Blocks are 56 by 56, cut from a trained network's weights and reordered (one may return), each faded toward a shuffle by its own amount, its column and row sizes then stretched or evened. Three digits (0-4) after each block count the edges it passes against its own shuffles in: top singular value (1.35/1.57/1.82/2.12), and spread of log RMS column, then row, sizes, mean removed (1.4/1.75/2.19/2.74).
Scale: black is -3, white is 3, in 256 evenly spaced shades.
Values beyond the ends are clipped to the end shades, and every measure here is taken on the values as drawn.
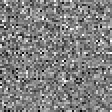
0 2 2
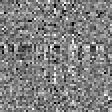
3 1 1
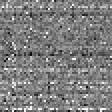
3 2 2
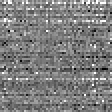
4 2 3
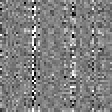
4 4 0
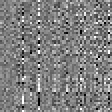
4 4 0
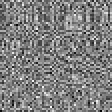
4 0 0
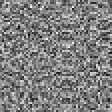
3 0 1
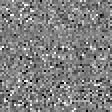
1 0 3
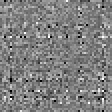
0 3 3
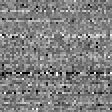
2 0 4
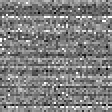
4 1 2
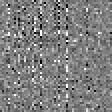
2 4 0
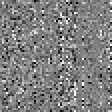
0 4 0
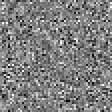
2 2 0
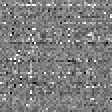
1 1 3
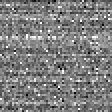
3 1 0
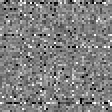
1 0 2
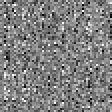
1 4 0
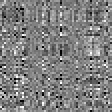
4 4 1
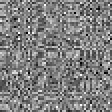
4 1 0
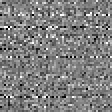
3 1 4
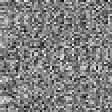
3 0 2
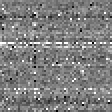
3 0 3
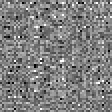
4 1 2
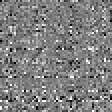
2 3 4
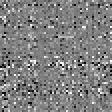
0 4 4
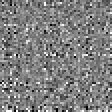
0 3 3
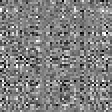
4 4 4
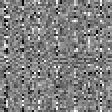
3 4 0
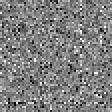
1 1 0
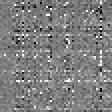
2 4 1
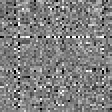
3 2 3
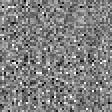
3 0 1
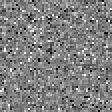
0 1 1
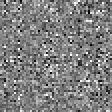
0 3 2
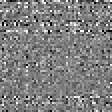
3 2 4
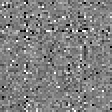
2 1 2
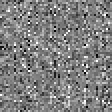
0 4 0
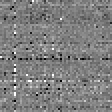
2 2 2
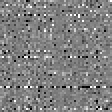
2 3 3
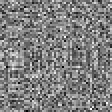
4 0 0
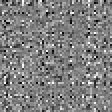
2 4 3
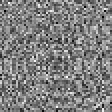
4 1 0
